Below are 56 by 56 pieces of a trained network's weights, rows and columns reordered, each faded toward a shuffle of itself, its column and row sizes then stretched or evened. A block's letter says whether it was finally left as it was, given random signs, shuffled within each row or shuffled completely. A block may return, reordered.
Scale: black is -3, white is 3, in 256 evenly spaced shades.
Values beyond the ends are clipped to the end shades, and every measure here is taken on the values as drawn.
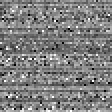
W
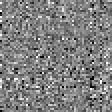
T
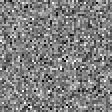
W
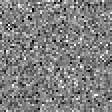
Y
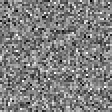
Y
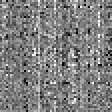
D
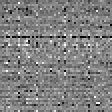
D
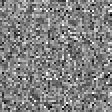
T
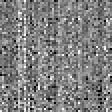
D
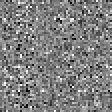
T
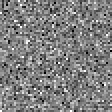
Y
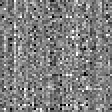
D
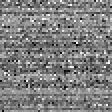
W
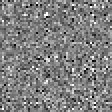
T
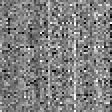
D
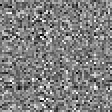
D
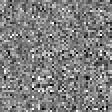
T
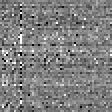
D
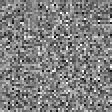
T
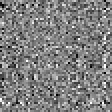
D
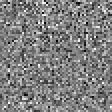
T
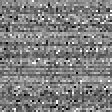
W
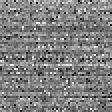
W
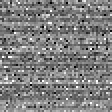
W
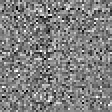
D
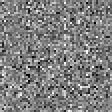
T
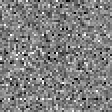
W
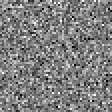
Y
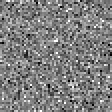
Y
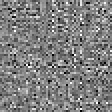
D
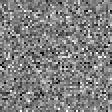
W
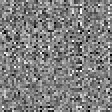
D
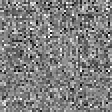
D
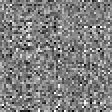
D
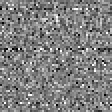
W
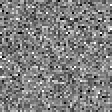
W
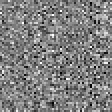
D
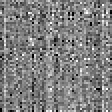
D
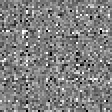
T
